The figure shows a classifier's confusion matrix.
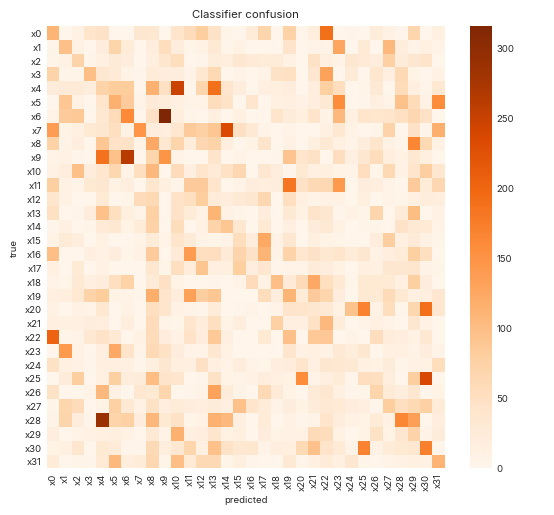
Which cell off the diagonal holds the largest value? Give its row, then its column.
x6, x9
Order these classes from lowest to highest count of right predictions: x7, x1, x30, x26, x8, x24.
x24, x26, x1, x8, x7, x30
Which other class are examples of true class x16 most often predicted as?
x11
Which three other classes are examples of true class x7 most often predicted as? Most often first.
x14, x0, x31
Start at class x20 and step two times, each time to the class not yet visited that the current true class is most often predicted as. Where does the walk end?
x25
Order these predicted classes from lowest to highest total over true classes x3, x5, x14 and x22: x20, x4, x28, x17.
x20, x17, x4, x28
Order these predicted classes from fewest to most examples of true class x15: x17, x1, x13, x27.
x13, x1, x27, x17
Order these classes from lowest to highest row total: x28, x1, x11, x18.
x1, x18, x11, x28
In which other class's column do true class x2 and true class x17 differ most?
x12
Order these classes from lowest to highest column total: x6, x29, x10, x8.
x6, x10, x29, x8
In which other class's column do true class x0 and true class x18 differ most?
x22
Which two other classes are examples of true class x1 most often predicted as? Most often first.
x23, x27
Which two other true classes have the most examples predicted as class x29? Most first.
x8, x28
